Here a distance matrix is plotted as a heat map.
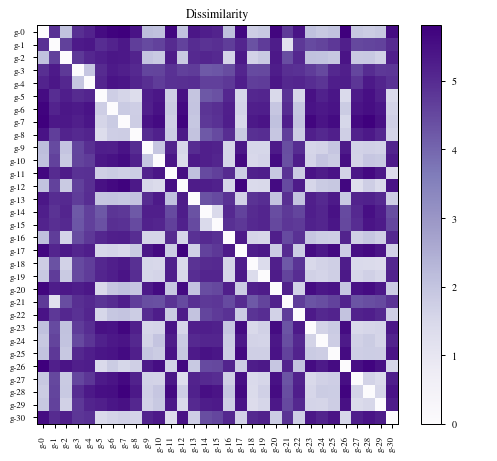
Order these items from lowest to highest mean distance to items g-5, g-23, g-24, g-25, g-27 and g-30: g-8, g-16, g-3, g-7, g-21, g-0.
g-16, g-0, g-8, g-7, g-21, g-3
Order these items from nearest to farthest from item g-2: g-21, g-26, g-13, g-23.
g-23, g-21, g-13, g-26
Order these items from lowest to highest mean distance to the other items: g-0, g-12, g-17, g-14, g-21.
g-12, g-0, g-17, g-21, g-14
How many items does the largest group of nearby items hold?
14
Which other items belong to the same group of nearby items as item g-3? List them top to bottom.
g-4
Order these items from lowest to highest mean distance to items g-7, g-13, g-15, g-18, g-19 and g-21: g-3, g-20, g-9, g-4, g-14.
g-9, g-20, g-14, g-3, g-4
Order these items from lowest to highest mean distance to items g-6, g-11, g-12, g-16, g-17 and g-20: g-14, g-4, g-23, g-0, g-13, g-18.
g-13, g-18, g-23, g-0, g-14, g-4
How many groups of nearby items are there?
5
